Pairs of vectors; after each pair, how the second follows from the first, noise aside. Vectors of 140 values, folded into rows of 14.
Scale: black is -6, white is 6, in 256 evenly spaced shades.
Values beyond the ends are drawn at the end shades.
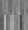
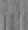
negated, shrunk.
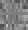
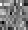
reversed, scaled up.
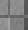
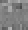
wrapped around, negated, partly zeroed.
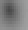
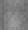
wrapped around, negated, shrunk.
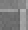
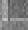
reversed.
